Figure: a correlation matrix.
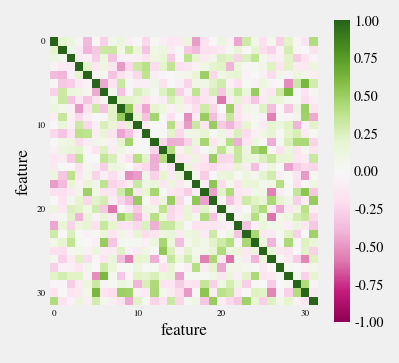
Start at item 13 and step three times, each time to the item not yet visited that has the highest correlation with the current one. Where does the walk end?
30
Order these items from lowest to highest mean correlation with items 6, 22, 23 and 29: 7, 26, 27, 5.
26, 5, 7, 27
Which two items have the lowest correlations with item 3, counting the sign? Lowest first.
8, 21
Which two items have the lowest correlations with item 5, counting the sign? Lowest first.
28, 6
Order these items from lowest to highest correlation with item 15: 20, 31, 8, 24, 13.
24, 31, 20, 13, 8
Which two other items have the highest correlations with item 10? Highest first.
19, 14
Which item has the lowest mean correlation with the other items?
15
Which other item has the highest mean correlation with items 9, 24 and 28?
6
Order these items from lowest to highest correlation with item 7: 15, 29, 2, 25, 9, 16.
2, 16, 25, 29, 15, 9
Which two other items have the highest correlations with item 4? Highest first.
18, 11
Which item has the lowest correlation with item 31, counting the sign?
9
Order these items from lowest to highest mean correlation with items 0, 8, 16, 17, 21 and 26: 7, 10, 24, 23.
10, 7, 24, 23
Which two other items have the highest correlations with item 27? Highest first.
17, 6
